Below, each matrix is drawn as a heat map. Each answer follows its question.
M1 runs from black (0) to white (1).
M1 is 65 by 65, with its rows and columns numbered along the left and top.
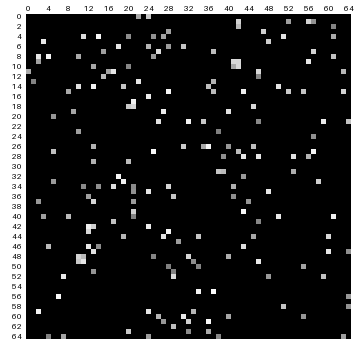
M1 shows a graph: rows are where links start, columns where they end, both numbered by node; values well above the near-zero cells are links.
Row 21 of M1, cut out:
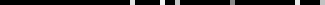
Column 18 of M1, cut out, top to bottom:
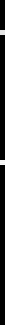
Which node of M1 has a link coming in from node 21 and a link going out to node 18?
node 32
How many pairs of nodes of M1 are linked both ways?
4
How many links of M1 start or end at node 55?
5
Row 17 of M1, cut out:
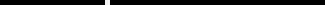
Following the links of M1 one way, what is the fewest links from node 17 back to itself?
5
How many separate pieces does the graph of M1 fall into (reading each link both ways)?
2
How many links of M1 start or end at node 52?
6
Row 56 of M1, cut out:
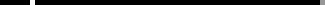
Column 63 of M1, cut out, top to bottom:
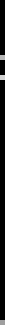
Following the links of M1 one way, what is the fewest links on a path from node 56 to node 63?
2
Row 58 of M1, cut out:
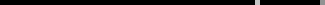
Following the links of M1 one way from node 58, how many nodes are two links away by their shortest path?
7
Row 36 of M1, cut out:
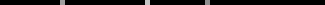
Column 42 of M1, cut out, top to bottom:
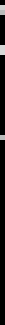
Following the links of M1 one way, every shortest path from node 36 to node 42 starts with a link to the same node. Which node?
node 29
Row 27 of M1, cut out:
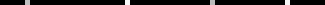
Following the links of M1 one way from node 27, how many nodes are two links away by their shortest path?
5
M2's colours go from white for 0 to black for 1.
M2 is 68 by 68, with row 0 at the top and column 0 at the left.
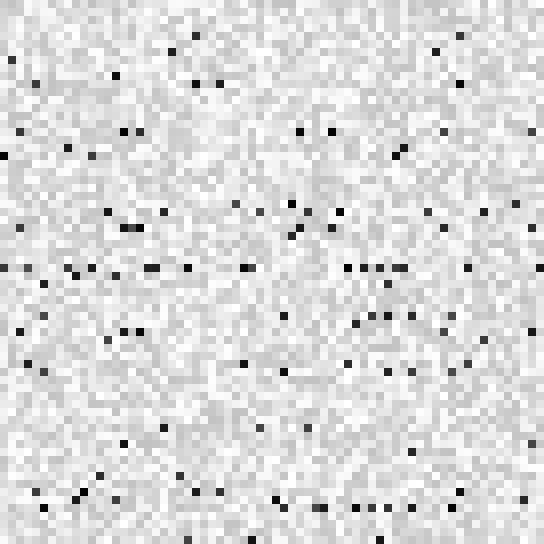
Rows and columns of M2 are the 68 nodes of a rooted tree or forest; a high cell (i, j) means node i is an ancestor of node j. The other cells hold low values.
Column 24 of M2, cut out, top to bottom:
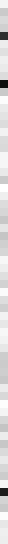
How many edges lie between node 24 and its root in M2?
3
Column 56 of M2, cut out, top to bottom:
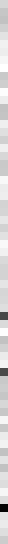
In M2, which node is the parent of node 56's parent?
39
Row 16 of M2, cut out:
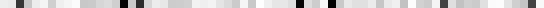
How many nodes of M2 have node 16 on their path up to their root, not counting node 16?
7
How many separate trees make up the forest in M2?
11
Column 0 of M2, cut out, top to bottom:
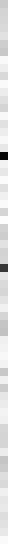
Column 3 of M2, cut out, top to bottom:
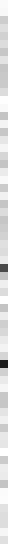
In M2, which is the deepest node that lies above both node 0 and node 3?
33
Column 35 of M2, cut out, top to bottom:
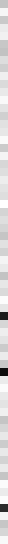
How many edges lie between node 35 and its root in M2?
3
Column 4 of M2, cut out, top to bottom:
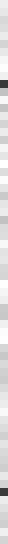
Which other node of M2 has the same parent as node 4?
27
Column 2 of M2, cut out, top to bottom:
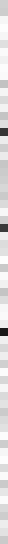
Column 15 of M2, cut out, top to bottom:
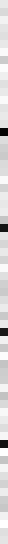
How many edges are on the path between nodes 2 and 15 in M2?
3
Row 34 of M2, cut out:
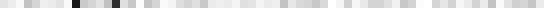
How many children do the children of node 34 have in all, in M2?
1
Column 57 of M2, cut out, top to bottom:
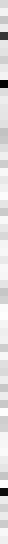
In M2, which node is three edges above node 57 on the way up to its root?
61
